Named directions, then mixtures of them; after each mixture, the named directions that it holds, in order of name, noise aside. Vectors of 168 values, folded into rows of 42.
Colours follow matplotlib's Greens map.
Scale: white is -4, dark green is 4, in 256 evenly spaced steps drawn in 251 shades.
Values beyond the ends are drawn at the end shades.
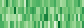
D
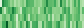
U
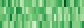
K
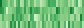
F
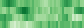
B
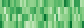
D, K.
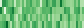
U.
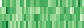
F, U.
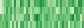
F.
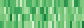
D, K.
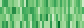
D, U.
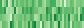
D, F, K.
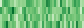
U.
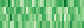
K.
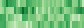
B, D.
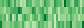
D, K.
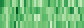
F, K.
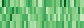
K, U.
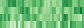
B, F, U.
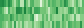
B, F, K.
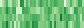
F, K, U.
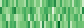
D, F, U.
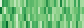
U.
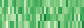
D, U.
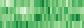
B, F.
